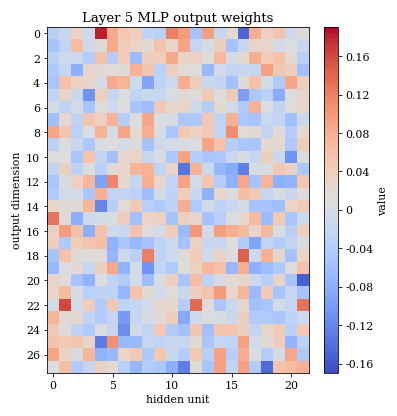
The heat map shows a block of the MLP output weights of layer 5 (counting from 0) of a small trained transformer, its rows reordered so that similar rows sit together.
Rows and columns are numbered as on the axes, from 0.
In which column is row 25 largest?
5
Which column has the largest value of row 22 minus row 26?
21
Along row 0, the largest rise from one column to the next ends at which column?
17
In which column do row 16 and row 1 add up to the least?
3
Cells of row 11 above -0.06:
18
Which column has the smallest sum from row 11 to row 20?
20
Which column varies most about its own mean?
16
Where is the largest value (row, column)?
0, 4
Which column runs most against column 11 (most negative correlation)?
12
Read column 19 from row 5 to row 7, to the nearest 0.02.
-0.08 -0.02 -0.02
